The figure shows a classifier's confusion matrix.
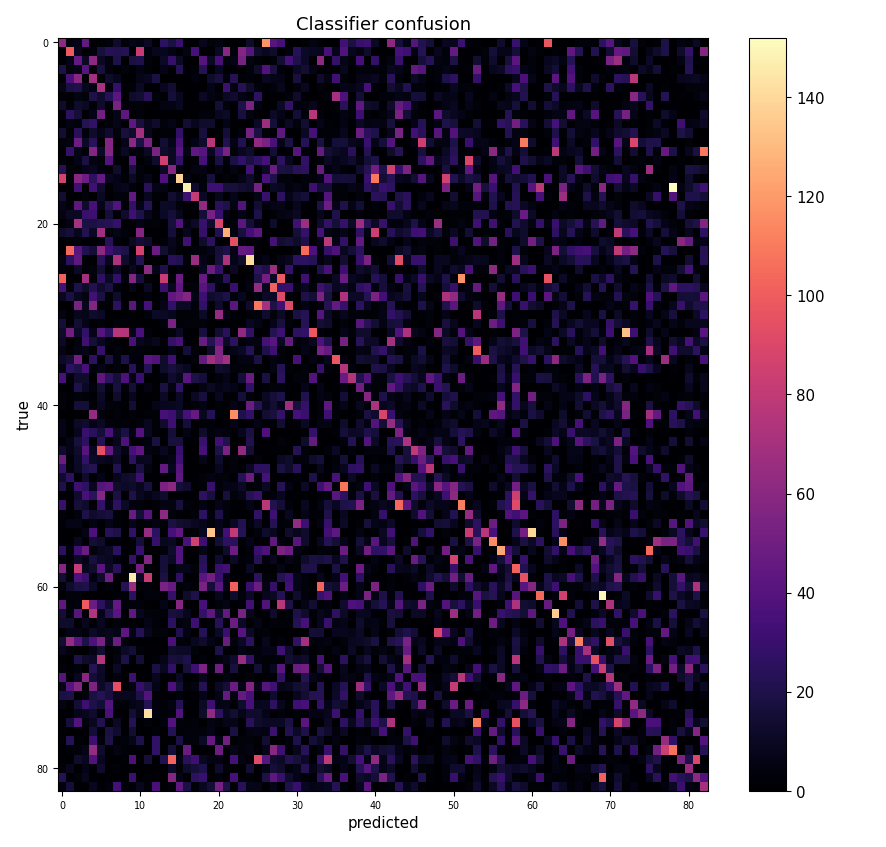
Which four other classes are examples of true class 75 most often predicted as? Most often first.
53, 58, 71, 42
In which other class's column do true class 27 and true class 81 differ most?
69
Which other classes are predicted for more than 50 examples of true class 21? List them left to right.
5, 10, 40, 71
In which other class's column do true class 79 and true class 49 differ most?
36
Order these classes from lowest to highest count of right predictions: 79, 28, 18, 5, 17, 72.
72, 79, 18, 5, 17, 28
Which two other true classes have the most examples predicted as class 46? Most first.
11, 71
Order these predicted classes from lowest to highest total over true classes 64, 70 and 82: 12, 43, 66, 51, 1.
66, 1, 12, 43, 51
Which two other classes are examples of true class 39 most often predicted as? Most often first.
60, 56
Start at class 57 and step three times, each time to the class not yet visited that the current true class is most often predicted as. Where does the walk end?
2
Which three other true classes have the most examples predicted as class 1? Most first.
23, 66, 32
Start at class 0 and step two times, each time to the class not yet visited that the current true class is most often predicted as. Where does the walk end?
51
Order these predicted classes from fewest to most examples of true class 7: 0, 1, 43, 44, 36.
1, 0, 36, 44, 43
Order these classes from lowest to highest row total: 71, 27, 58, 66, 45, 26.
58, 45, 27, 66, 26, 71
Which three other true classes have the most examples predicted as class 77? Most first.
78, 35, 55
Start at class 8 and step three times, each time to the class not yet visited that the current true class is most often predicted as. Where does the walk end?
43
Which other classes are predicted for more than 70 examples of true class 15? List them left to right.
0, 40, 49
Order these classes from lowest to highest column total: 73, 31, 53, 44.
44, 73, 31, 53
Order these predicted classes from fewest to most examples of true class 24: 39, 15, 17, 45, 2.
15, 45, 2, 39, 17
